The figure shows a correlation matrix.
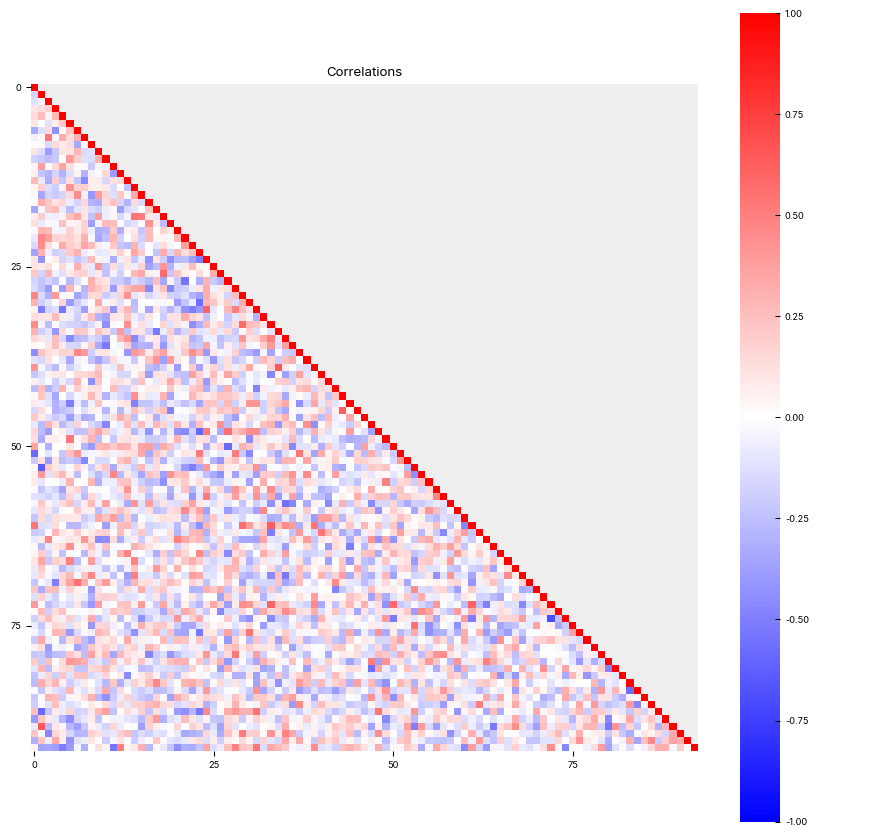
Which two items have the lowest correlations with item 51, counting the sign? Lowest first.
0, 30
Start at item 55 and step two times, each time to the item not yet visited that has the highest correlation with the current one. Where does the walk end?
5
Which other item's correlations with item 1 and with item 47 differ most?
89
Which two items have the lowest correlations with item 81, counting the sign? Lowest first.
47, 80
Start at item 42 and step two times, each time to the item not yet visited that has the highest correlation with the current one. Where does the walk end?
6
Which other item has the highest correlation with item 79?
28
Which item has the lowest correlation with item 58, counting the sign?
35
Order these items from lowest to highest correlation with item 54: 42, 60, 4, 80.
60, 80, 4, 42
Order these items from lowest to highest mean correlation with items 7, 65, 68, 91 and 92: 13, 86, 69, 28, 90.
13, 69, 90, 28, 86
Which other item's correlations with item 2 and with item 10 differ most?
63
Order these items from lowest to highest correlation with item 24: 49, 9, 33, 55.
55, 9, 49, 33
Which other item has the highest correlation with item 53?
75
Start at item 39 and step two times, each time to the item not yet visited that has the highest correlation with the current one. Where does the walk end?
12
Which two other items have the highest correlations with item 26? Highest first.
18, 47
